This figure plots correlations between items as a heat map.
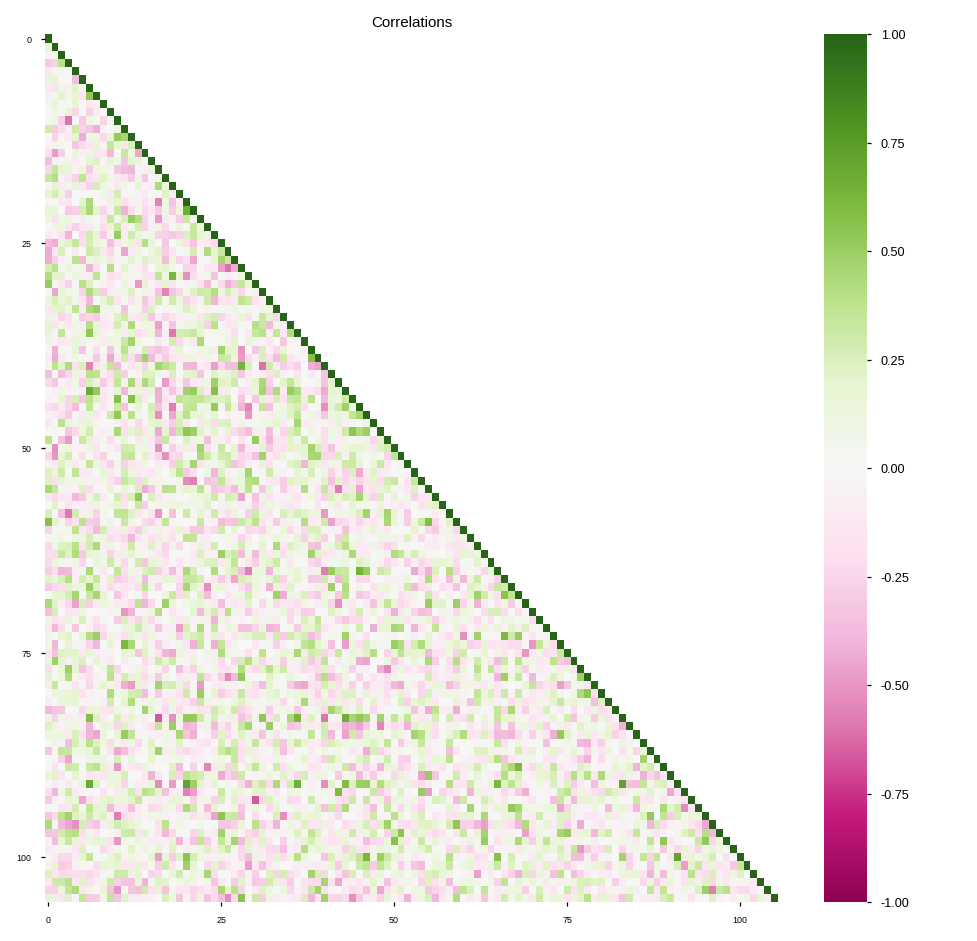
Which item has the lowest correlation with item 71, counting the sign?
24
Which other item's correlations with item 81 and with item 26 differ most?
28
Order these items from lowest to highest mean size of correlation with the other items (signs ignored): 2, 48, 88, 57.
57, 88, 2, 48
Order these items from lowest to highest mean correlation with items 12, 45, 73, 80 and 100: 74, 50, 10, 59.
59, 74, 50, 10
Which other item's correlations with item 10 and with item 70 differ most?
12
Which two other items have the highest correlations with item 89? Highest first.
68, 98
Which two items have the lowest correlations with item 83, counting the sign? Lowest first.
16, 40
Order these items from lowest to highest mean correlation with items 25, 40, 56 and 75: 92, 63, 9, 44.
9, 44, 63, 92
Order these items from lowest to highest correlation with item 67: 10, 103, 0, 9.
0, 9, 10, 103
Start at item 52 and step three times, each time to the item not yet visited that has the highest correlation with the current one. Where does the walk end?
91
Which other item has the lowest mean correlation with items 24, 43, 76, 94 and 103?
74
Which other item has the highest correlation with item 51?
97
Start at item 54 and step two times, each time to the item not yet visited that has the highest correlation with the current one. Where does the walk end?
42
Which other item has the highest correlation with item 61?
94
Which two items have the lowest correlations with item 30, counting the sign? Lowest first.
93, 13
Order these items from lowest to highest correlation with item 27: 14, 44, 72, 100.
100, 44, 72, 14
